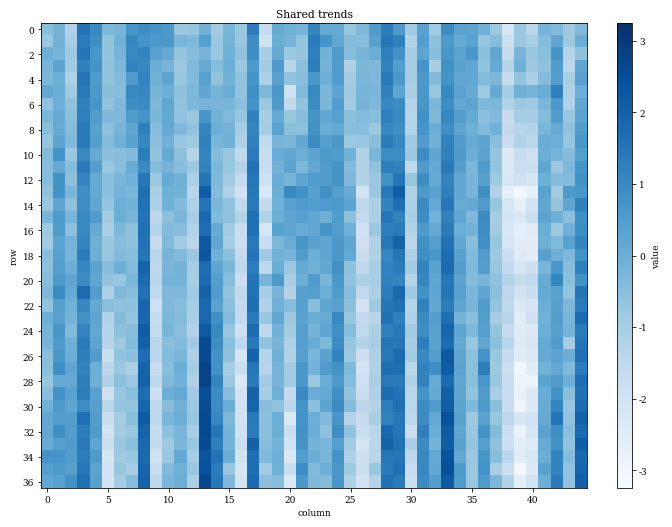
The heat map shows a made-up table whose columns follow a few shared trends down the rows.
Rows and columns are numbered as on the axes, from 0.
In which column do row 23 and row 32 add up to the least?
39
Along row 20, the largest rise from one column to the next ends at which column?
17
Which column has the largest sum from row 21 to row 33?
13
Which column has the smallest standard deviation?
34
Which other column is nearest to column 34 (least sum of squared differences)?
4
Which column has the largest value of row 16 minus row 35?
20
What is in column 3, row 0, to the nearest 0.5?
1.5
